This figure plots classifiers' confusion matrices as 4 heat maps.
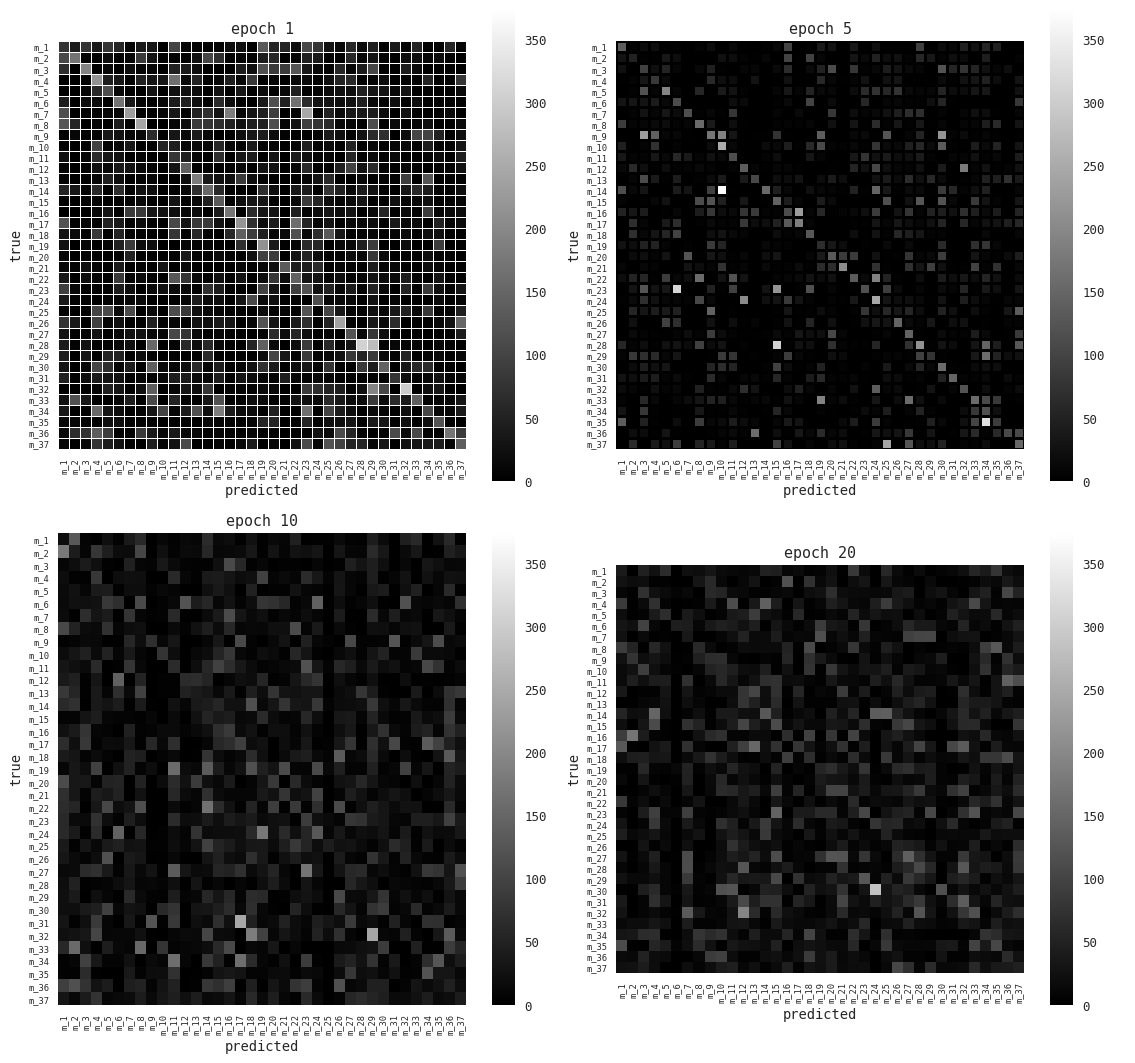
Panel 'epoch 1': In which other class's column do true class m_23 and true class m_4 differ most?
m_11
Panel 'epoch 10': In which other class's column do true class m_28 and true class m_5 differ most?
m_37
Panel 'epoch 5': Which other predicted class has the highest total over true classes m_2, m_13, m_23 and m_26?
m_6
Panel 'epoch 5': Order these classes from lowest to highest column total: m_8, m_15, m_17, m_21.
m_21, m_17, m_8, m_15
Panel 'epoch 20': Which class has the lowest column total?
m_6
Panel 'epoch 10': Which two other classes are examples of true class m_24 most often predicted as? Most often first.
m_19, m_6
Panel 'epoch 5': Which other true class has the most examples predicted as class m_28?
m_15
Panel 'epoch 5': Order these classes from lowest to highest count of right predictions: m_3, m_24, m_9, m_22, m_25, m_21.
m_25, m_3, m_22, m_9, m_21, m_24
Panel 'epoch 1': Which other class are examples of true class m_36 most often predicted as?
m_4
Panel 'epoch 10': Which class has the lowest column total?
m_25
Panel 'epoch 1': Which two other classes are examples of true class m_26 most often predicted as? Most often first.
m_37, m_19
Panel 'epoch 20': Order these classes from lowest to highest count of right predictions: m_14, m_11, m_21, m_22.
m_11, m_22, m_21, m_14
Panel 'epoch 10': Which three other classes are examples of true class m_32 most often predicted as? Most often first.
m_29, m_18, m_36
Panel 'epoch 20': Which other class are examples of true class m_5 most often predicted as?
m_13
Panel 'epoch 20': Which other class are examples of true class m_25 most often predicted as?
m_14
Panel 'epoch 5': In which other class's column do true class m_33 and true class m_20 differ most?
m_19
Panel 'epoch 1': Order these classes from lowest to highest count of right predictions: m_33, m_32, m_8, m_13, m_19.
m_33, m_13, m_19, m_8, m_32
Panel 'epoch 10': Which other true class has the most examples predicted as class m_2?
m_33
